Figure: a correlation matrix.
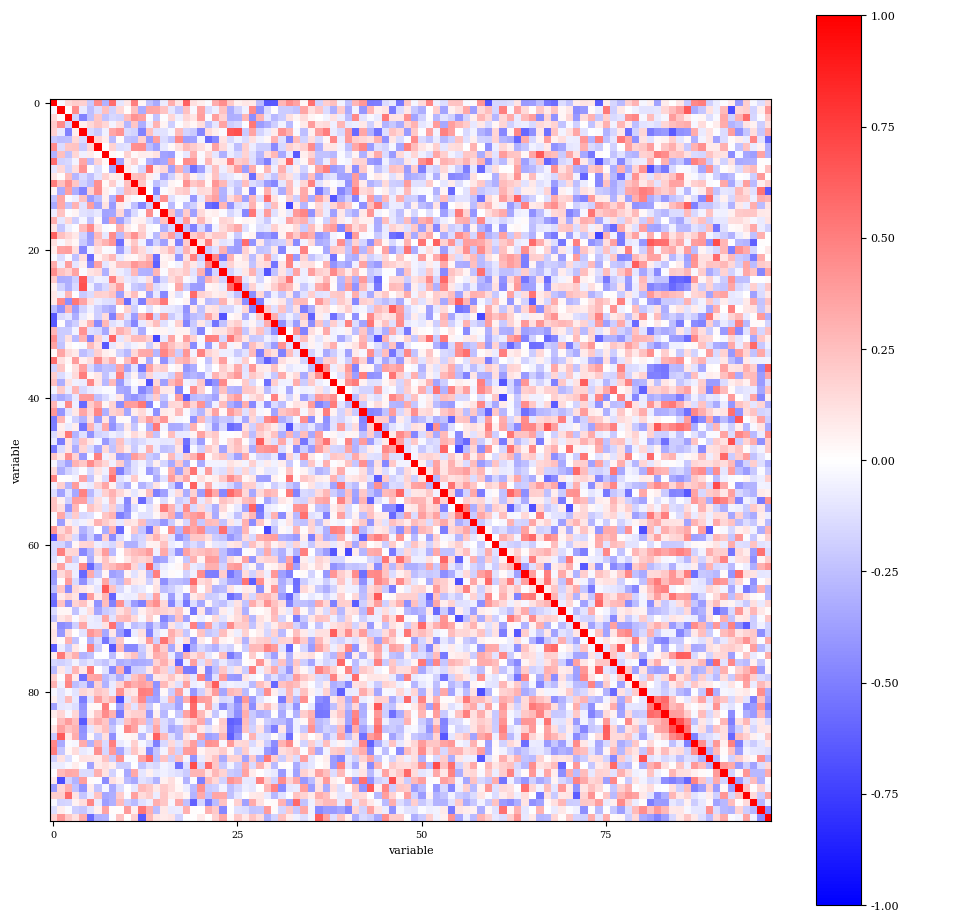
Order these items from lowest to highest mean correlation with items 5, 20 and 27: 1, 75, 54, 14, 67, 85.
85, 54, 75, 67, 1, 14
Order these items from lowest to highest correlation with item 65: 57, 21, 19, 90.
21, 57, 90, 19
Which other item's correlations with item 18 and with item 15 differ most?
74
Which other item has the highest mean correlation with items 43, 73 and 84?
93
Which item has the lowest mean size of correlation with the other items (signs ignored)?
60
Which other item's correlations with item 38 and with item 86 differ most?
61
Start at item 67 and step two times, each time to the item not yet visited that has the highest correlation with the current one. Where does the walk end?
82
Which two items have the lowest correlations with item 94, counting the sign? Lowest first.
71, 66
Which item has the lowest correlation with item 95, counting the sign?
19
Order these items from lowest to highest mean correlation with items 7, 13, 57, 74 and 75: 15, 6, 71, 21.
71, 6, 15, 21
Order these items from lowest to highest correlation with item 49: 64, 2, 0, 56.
2, 64, 56, 0
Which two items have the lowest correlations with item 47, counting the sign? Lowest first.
55, 18
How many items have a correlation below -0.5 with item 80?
3
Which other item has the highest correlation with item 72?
38
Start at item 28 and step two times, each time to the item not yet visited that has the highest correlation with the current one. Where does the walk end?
92
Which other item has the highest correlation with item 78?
41
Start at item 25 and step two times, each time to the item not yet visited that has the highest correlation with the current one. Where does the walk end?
24
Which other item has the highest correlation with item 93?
43
